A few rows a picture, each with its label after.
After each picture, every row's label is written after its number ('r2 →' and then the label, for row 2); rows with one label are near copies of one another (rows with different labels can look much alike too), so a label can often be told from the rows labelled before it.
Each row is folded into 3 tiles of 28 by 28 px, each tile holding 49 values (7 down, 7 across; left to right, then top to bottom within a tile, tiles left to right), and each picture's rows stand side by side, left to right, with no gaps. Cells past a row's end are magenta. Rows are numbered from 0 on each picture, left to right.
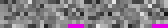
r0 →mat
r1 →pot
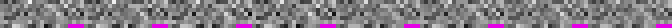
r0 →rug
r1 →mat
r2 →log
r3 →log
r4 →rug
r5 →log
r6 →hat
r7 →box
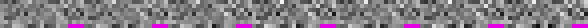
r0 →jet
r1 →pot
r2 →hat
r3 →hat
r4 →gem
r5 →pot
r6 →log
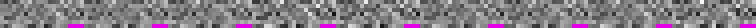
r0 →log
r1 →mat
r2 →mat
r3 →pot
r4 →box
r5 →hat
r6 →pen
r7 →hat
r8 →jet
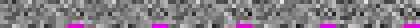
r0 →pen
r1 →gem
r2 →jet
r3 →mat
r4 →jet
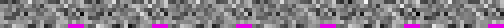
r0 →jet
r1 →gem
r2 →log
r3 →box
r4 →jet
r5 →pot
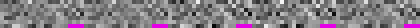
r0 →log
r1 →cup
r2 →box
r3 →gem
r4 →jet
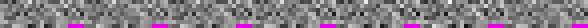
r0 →pen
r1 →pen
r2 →box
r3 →box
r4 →box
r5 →gem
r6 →box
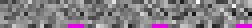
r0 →mat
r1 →hat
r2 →jet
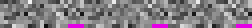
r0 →hat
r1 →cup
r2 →hat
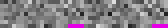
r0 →pen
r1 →hat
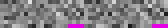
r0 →log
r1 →box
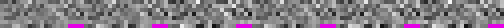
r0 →cup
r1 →hat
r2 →pot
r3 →gem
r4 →rug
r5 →rug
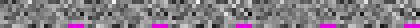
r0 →mat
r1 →mat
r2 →log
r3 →mat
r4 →log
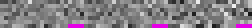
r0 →mat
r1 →rug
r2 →pot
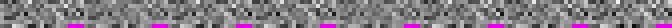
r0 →pot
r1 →pot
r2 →jet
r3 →pot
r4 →log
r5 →log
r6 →box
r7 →gem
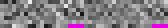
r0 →pot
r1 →box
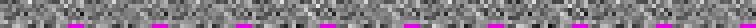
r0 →jet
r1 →mat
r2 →mat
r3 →gem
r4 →pot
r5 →gem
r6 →log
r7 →jet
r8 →cup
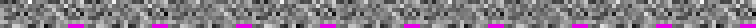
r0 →box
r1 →jet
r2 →gem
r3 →rug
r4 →jet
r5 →mat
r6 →box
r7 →hat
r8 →cup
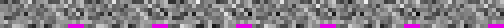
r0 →log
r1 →box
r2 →pot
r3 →box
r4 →jet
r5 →cup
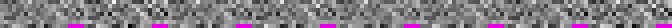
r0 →log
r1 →box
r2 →mat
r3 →pot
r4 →mat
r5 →pen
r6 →jet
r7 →box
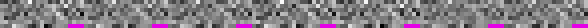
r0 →gem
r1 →gem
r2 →jet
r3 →hat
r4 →gem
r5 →mat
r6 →pot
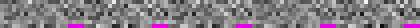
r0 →jet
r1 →pen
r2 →pen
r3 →box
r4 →gem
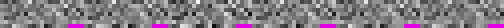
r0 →gem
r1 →rug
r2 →hat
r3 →cup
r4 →gem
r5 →hat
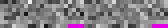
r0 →mat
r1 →pot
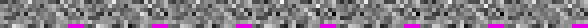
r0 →hat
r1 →hat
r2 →box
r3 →jet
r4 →log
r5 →cup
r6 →pot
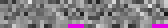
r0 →mat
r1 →pen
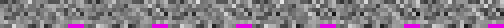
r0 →mat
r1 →pen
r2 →pot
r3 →hat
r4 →box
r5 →gem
